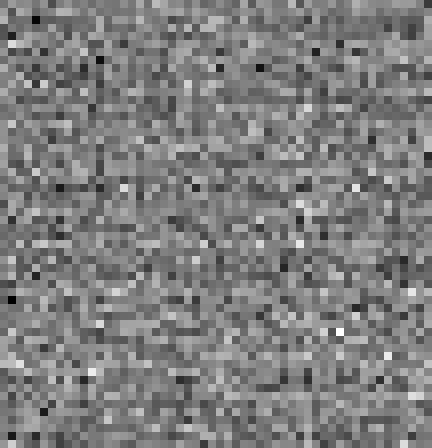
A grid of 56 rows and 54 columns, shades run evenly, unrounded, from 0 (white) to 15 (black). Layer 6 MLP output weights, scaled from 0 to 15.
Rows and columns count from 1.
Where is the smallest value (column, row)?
43, 42
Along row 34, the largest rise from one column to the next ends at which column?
36
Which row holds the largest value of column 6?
52
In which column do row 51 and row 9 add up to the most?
11
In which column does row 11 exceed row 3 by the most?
13
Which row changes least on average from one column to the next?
2
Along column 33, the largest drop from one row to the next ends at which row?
10
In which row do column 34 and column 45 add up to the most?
39
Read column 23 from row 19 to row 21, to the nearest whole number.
4 10 7
